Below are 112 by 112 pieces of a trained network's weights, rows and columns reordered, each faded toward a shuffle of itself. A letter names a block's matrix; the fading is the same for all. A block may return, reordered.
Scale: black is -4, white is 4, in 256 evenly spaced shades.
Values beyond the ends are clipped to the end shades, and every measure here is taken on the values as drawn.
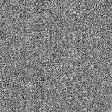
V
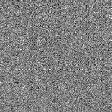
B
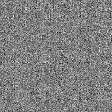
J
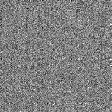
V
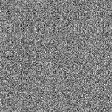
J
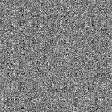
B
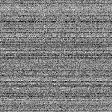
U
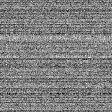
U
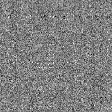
B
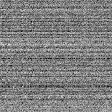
U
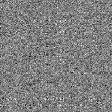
B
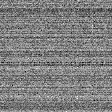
U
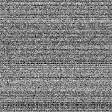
U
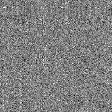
B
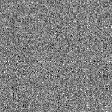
B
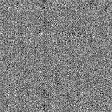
J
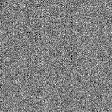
B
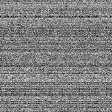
U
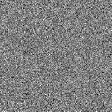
B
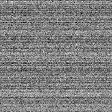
U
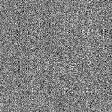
J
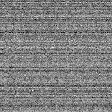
U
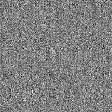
V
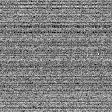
U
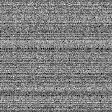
U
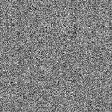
V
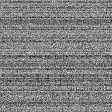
U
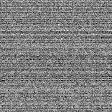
U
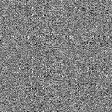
B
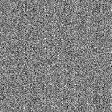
J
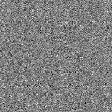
B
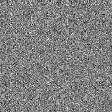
B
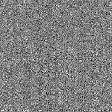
B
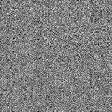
J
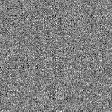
B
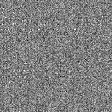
V
